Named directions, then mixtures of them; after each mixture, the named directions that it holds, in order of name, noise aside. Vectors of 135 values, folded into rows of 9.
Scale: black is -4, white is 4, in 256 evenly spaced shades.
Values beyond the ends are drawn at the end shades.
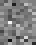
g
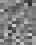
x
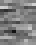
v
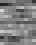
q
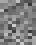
x.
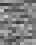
q, v, x.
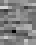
v.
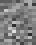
v, x.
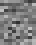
q, v, x.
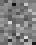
g.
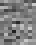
q, v, x.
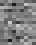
g, q, v.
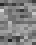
g, q.
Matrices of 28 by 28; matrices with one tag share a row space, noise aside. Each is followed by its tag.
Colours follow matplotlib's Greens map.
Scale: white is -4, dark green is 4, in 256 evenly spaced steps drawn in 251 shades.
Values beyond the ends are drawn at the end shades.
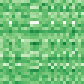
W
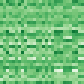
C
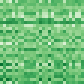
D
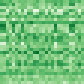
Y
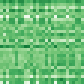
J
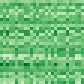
J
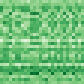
W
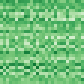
J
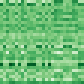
C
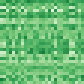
Y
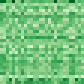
Y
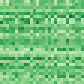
J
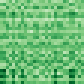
Y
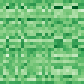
C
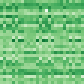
D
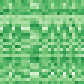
W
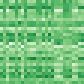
C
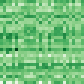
D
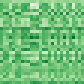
W
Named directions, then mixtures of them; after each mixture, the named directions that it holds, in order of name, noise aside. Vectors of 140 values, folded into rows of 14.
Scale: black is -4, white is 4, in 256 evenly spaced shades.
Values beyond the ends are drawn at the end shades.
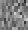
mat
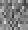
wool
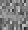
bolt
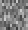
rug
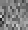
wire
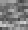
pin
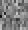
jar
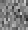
mat.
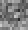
jar, pin, wool.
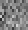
wire.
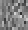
mat.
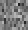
jar, mat.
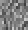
bolt, mat.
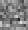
jar, pin.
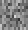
jar, wool.
